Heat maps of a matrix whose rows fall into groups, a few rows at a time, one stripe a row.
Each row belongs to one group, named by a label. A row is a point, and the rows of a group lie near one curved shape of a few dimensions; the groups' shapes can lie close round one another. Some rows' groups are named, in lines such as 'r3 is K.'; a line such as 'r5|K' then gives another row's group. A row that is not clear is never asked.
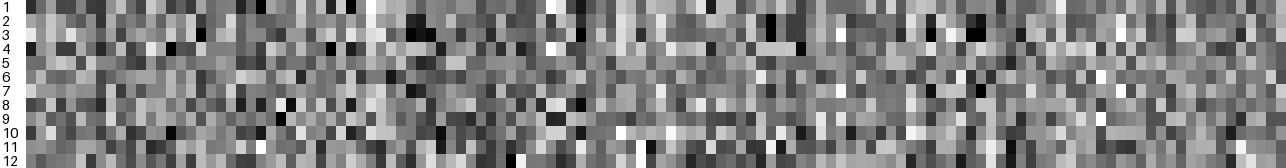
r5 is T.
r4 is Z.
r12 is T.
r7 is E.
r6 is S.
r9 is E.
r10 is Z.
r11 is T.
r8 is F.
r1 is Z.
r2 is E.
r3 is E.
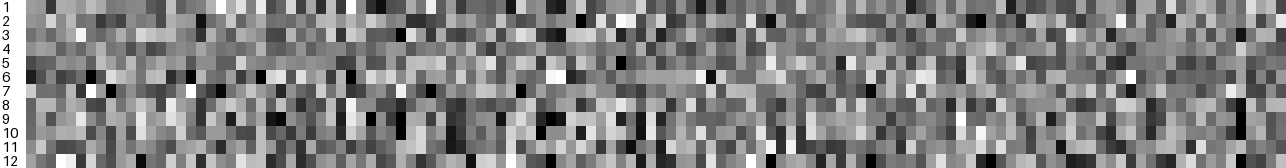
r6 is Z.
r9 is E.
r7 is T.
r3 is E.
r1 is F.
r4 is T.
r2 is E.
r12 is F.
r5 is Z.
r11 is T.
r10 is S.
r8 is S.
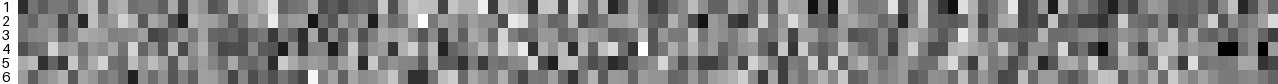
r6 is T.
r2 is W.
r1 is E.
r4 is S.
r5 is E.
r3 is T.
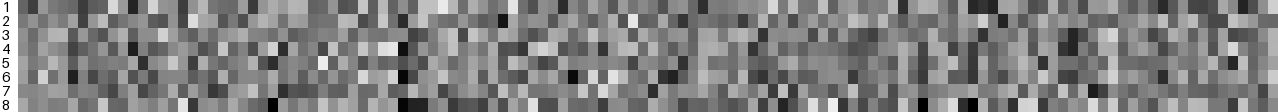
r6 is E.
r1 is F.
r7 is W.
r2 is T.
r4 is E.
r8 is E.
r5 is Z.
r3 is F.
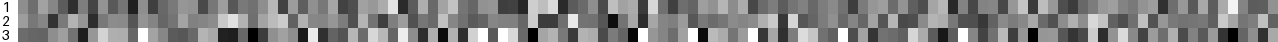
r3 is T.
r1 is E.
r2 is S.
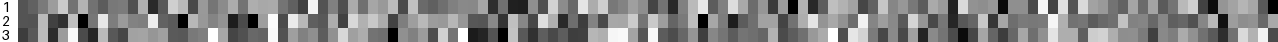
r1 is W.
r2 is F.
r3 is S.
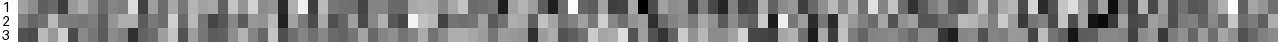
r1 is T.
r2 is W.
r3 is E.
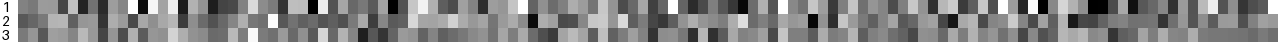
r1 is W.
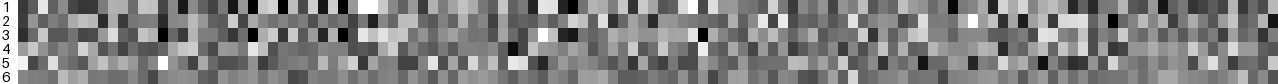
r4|T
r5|Z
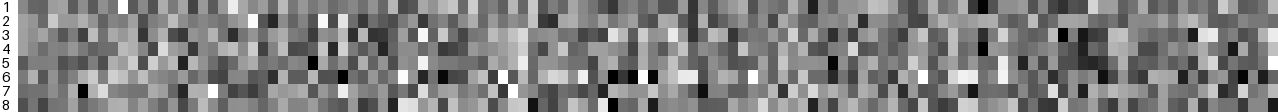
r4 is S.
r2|Z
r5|W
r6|T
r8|E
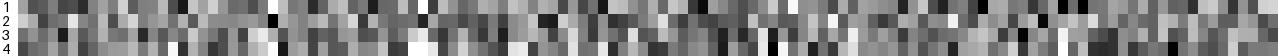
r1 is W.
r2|E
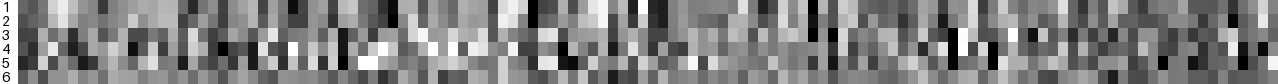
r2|E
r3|E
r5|F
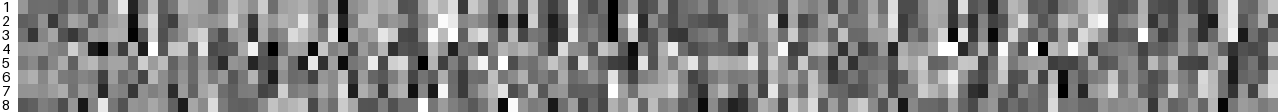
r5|T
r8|F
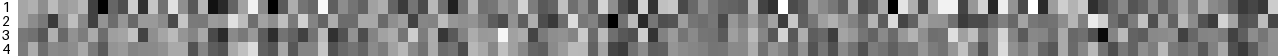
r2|S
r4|S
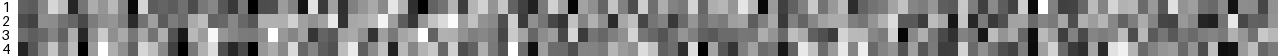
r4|T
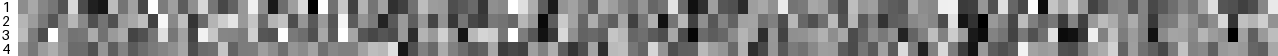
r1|W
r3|F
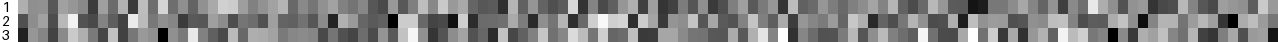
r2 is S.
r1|S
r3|Z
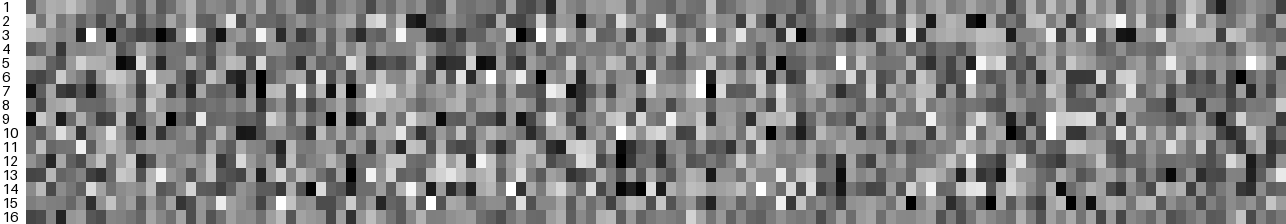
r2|E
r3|T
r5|F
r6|T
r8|F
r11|E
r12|S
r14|T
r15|W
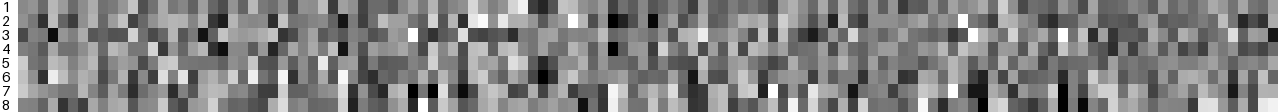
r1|Z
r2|S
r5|Z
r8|W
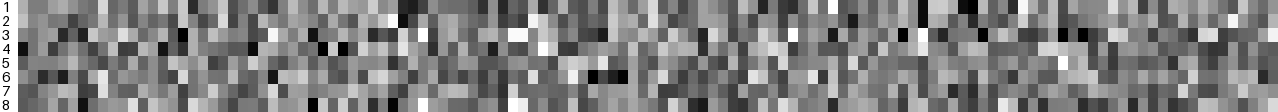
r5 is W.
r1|E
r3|W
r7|S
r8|W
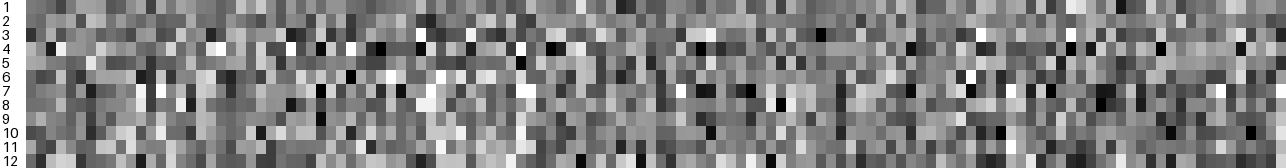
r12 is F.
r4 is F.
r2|T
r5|T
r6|S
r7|W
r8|W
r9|W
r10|F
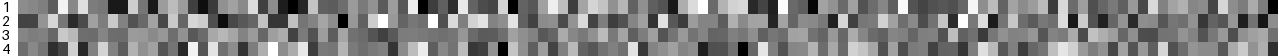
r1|F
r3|S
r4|F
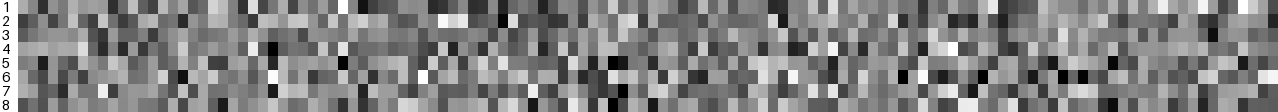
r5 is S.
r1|F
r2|S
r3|W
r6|W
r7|E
